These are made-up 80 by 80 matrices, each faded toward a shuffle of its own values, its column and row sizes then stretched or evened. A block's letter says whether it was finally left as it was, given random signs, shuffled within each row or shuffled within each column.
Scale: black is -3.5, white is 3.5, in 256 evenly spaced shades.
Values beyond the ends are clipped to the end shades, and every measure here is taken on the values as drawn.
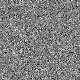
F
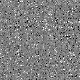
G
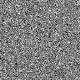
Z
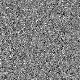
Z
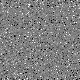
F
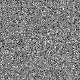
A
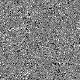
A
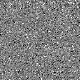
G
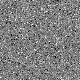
F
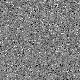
F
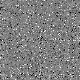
A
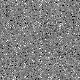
A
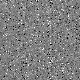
Z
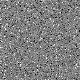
Z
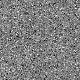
Z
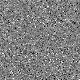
F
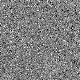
Z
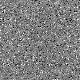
F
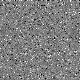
F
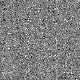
A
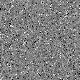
Z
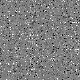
A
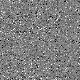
A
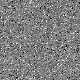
F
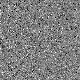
Z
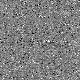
F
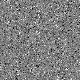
Z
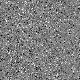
Z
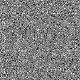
G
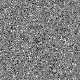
Z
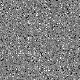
G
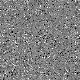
A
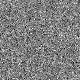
F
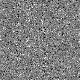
Z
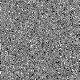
Z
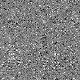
G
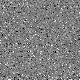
F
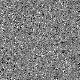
Z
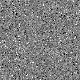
Z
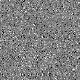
G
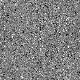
Z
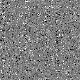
A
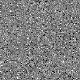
G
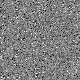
Z
